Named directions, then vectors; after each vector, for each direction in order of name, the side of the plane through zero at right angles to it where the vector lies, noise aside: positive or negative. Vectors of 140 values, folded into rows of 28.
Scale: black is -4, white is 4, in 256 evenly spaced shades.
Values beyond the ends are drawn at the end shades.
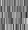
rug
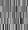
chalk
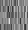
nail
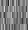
positive, negative, negative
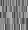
positive, negative, negative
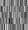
negative, negative, positive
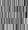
positive, negative, positive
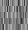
positive, negative, positive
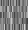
positive, negative, negative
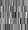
positive, positive, negative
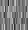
positive, negative, negative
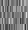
positive, positive, negative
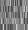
negative, positive, negative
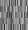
negative, positive, positive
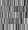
positive, negative, positive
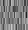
positive, negative, positive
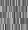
positive, negative, negative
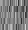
positive, negative, positive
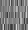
negative, positive, negative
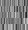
positive, negative, positive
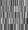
negative, positive, negative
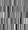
positive, positive, positive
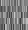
negative, positive, positive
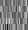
positive, positive, negative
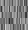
negative, negative, positive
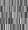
negative, negative, positive
